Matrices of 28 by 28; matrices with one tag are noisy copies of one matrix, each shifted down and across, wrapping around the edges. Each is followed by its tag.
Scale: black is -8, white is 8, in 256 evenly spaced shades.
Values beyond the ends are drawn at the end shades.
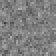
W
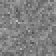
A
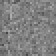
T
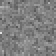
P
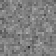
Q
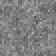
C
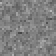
W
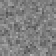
A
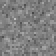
A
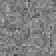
T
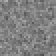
A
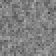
W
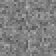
T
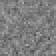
A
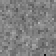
C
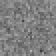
P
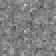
C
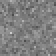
A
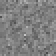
W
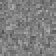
Q
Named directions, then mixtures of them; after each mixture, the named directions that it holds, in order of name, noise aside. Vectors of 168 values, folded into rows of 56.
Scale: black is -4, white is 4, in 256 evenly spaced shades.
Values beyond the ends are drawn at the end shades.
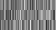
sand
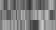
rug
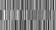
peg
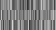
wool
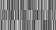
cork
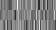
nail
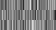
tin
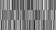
cork, nail, wool.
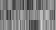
rug, sand, wool.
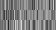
cork, peg, sand.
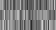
peg, rug.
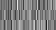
nail, sand, tin.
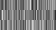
tin.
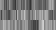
rug.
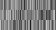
sand.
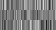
cork, rug, sand.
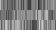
cork, nail, rug.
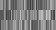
rug, sand.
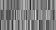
sand, tin, wool.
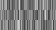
cork.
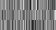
tin.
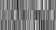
cork, nail, rug.
